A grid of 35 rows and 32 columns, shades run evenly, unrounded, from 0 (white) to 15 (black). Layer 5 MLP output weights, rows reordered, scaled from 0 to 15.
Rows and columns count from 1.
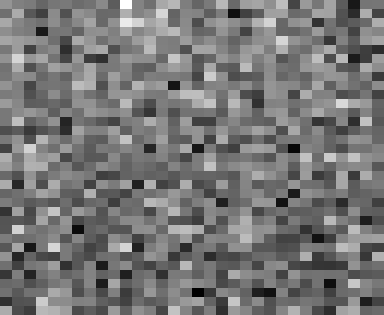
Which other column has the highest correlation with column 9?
28
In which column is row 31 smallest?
20
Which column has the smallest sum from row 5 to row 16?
2
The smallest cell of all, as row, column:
1, 11
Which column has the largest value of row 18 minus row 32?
16
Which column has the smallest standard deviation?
10
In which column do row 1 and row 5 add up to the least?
24
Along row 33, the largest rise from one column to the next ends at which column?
17
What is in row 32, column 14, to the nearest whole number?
9
